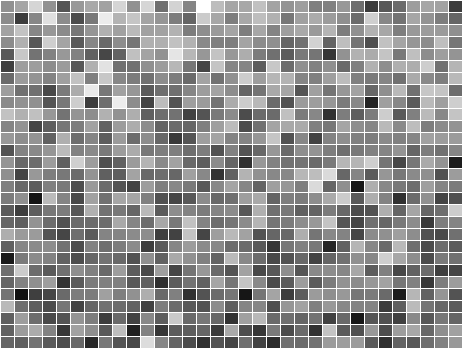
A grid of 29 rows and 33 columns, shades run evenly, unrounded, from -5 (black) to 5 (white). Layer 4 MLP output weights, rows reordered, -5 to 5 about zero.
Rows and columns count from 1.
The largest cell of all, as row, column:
1, 15
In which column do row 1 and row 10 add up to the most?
3
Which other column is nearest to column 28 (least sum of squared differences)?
17
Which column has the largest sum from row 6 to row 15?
31
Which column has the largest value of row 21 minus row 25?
29
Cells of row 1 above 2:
7
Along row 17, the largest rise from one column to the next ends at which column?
4
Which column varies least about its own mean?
22
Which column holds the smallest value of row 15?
16
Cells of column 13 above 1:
8
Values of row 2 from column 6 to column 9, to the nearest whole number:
-2 0 4 2
